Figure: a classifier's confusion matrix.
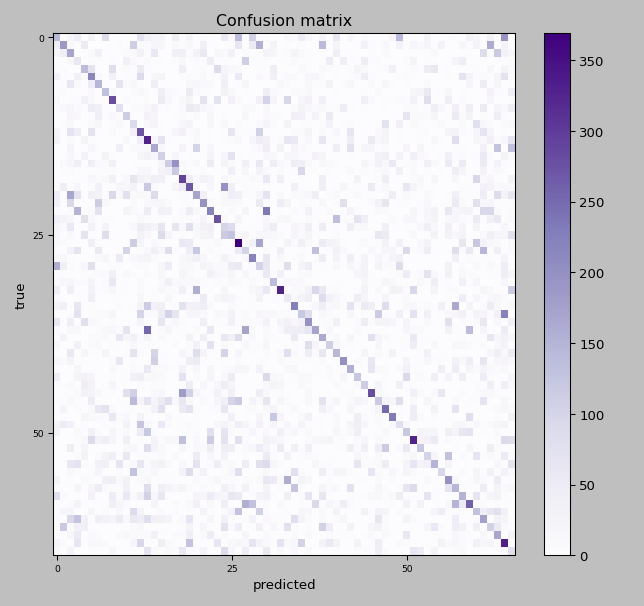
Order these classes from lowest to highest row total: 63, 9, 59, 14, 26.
63, 9, 14, 59, 26
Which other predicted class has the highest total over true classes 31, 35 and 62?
64
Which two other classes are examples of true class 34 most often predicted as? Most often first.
57, 13
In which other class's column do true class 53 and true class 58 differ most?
56
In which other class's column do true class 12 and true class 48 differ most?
31
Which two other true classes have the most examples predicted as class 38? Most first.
1, 62
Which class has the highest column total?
13
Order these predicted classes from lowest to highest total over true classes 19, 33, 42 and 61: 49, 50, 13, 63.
49, 63, 50, 13
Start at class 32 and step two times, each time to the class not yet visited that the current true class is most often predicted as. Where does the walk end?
2
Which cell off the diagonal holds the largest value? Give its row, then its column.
37, 13
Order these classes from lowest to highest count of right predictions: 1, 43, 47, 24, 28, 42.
24, 43, 42, 1, 28, 47
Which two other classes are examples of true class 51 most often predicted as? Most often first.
18, 22
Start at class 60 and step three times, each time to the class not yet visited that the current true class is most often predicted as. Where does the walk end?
0
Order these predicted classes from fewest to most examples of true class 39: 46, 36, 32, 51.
32, 46, 51, 36
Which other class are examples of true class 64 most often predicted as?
19
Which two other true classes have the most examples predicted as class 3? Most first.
22, 61
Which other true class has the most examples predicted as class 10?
27
